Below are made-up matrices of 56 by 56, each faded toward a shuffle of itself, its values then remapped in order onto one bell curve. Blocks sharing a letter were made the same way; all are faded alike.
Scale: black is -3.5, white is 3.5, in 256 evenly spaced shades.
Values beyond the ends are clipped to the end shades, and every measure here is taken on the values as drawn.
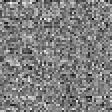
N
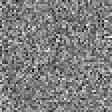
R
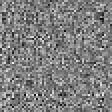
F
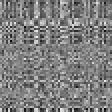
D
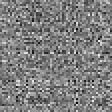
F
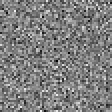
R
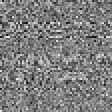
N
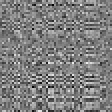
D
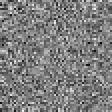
F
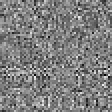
F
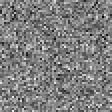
R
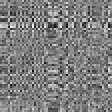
D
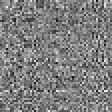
F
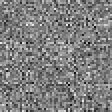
F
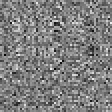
F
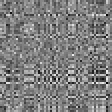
D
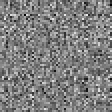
F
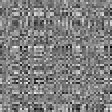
D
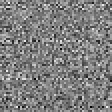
N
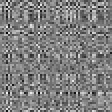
D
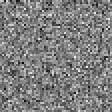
R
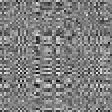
D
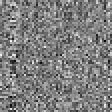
F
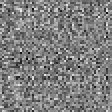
F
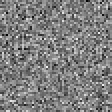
R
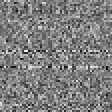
N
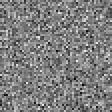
R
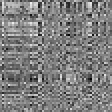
D
